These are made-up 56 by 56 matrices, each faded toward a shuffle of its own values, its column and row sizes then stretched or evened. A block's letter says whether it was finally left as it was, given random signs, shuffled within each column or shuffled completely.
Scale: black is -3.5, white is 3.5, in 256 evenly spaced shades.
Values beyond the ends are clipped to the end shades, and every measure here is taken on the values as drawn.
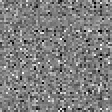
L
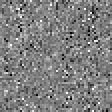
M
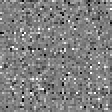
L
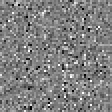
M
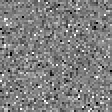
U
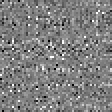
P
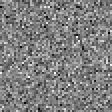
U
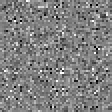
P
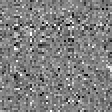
P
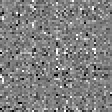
L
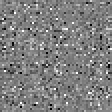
P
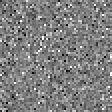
U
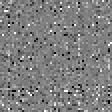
L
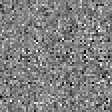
L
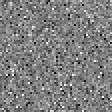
U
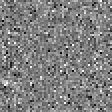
M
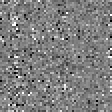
L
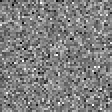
U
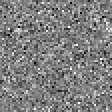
U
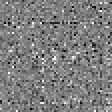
L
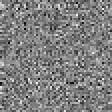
P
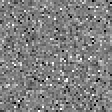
U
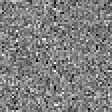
M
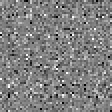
P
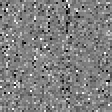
M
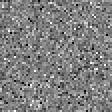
U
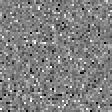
U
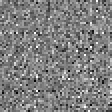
L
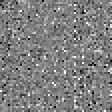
M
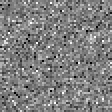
U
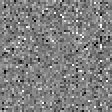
M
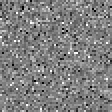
U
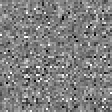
P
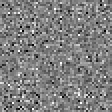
P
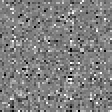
P
